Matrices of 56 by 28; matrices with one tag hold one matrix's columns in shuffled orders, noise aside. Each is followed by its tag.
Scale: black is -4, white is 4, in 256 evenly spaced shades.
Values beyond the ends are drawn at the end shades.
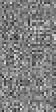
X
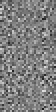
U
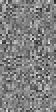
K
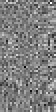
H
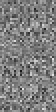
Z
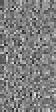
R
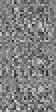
Z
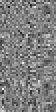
H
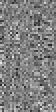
X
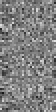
Z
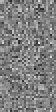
K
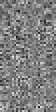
X
